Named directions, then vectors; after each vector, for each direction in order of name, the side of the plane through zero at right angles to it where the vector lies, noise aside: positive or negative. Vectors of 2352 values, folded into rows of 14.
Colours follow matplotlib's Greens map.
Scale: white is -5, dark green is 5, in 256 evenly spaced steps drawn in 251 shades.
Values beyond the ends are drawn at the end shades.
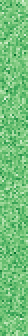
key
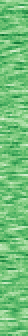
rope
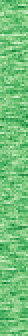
positive, negative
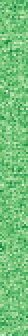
negative, negative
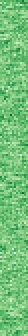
negative, negative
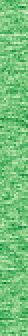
positive, negative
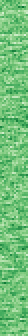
positive, negative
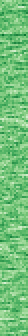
negative, positive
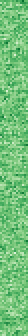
negative, negative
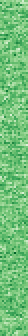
positive, positive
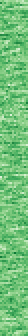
positive, positive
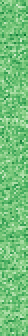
negative, positive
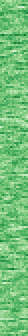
negative, positive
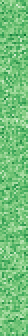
negative, positive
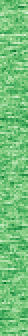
positive, negative
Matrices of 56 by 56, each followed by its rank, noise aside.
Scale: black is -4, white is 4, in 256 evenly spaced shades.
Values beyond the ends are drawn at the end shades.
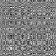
three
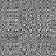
three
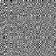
five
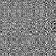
five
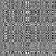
three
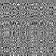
three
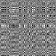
two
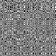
four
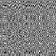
four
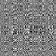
four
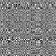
three
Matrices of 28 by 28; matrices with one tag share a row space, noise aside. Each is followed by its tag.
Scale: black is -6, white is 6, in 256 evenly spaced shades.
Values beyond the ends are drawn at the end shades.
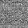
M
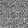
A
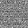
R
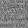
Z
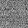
Z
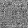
M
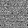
Z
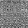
R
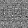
M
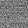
Z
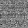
A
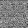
A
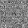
M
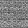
R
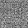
M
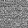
M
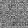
A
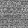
R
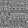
Z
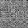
A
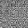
A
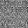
Z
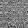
A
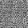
A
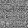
Z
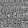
R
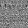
Z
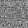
M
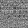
R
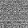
R
